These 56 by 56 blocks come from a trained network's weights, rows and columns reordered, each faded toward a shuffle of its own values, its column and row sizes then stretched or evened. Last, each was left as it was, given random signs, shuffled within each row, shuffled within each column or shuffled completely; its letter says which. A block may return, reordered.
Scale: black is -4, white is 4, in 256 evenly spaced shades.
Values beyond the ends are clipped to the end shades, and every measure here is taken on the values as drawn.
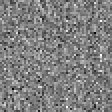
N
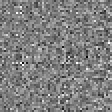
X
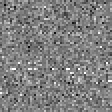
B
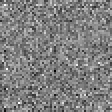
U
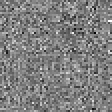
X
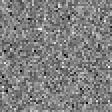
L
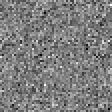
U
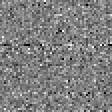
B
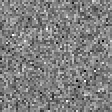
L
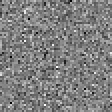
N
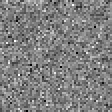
L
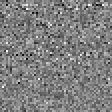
B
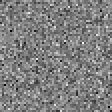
L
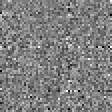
U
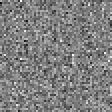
N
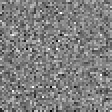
U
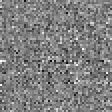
U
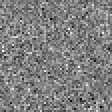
L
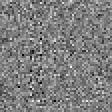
U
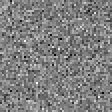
L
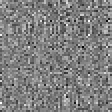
X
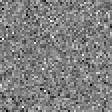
L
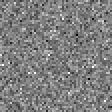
L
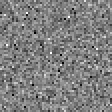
L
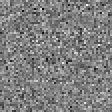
B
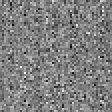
N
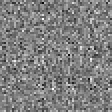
X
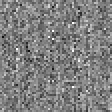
N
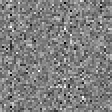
N
